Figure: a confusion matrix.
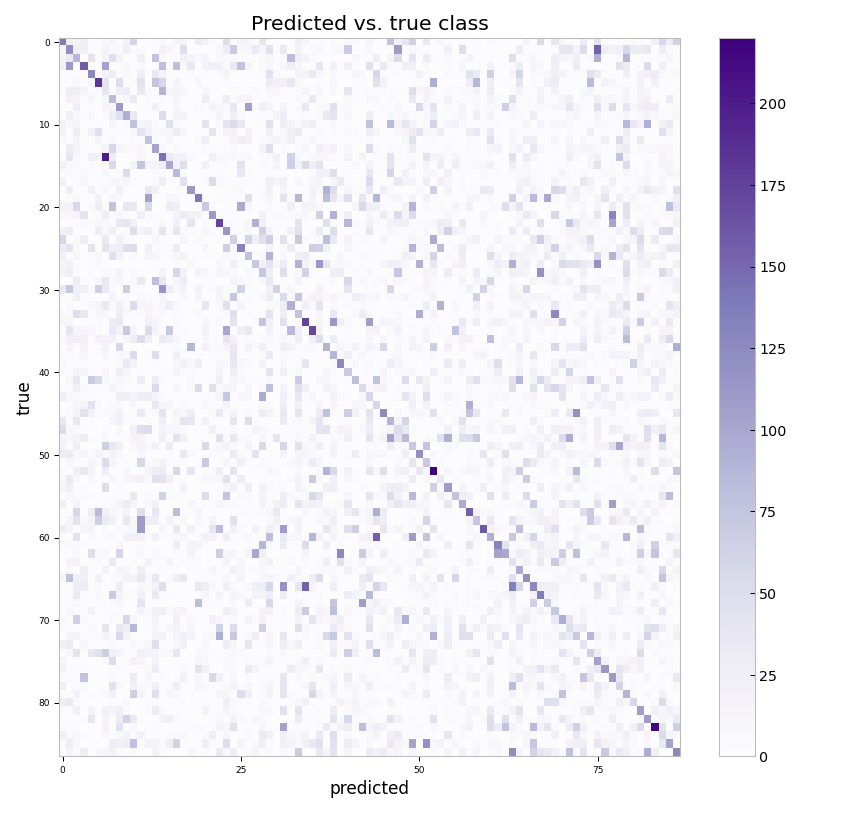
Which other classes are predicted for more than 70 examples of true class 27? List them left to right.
33, 36, 50, 63, 75
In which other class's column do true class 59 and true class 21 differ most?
77
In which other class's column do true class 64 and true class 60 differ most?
44
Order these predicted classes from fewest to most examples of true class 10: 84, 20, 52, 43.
84, 20, 52, 43
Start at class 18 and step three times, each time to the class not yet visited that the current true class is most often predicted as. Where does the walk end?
63
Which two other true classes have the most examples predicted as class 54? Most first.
48, 23
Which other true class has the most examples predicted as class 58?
5
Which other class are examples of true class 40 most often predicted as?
71
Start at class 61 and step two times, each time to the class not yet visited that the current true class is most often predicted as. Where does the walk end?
67
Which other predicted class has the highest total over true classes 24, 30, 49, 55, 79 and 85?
51
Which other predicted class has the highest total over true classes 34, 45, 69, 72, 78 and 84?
38
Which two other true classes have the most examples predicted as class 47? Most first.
1, 28
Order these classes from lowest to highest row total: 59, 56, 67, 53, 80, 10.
80, 53, 67, 56, 10, 59
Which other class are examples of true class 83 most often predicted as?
31
